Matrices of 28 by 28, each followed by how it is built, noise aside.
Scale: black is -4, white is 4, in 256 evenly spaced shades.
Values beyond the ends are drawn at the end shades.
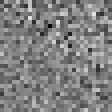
upper triangular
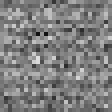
blocks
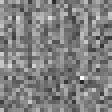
blocks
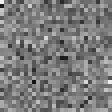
low rank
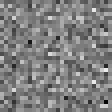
repeating rows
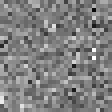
uneven columns
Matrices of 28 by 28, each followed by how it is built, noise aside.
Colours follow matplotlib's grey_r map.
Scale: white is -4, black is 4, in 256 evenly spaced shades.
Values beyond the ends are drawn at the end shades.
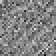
Hankel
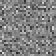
low rank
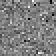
sparse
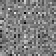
low rank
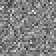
Hankel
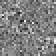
block diagonal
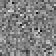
block diagonal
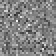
banded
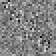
banded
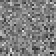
low rank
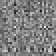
low rank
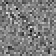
banded
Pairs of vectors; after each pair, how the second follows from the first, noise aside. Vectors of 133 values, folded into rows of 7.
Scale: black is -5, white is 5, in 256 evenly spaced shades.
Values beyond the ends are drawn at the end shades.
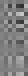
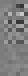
partly zeroed.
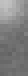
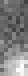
reversed, scaled up.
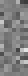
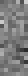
sign-scrambled.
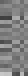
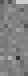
reversed, partly zeroed.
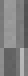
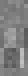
partly zeroed.
